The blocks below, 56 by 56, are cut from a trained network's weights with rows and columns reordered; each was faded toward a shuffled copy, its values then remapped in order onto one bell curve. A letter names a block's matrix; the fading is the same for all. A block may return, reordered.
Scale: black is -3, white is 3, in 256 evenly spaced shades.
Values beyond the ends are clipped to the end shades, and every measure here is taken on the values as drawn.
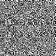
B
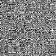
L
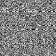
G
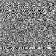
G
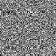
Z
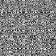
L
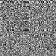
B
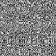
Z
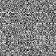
B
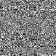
G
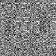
B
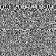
L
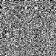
B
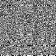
G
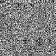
B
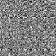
B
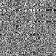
L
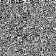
L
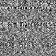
L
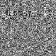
L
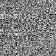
B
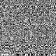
L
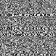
L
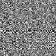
G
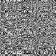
Z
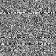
G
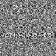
L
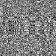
L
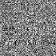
Z
